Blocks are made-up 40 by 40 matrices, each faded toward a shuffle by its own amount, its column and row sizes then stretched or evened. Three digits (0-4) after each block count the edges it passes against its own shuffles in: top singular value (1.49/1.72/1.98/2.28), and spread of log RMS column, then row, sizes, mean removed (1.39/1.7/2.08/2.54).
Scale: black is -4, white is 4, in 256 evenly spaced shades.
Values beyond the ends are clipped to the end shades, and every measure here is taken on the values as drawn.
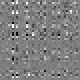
3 4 3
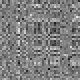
4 3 0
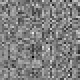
3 3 0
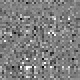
2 1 3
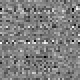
2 1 4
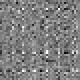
3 3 2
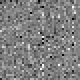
0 2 0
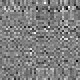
4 1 3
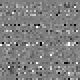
0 1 4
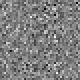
2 2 1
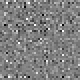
2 1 2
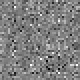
2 2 0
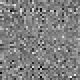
2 2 2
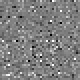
0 1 3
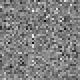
1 1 0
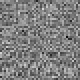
3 0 0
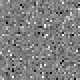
0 0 0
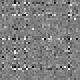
3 2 3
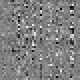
2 4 0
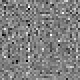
2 2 1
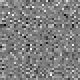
3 0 1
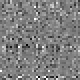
3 1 3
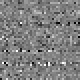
0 0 3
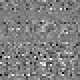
1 0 4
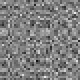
3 0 0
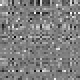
4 0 4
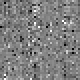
1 2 0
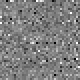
0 1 2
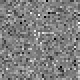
0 0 0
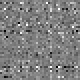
1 2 3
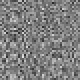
3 2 1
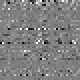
0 1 4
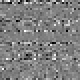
3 0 4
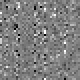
1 3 0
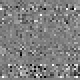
0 2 4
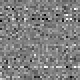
1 1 4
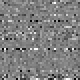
2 0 4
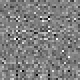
3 1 3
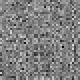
3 3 0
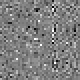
2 2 0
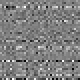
4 0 4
